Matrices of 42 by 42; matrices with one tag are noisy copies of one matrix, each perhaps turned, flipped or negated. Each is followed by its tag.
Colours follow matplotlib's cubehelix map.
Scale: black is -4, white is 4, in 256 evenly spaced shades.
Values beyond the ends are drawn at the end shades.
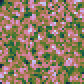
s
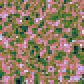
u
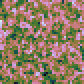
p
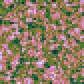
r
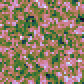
u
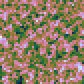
u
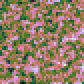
p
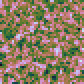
r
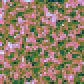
p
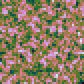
s
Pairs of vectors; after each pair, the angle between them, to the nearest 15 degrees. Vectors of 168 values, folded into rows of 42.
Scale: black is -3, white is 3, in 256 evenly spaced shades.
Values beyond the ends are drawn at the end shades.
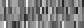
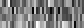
75 degrees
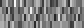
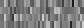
75 degrees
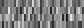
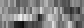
105 degrees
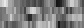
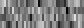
60 degrees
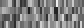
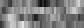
105 degrees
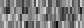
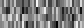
15 degrees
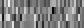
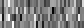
15 degrees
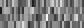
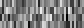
60 degrees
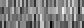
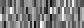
60 degrees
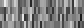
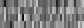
135 degrees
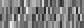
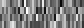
45 degrees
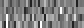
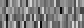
150 degrees
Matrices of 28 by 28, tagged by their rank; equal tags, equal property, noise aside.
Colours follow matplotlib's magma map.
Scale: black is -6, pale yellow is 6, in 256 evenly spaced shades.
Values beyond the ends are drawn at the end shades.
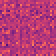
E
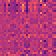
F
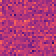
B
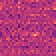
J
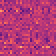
J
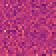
B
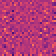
F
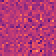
J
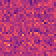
B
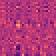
F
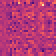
J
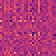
F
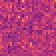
B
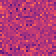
B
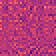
J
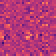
F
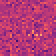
E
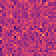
B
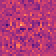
J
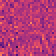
E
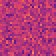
B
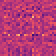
F
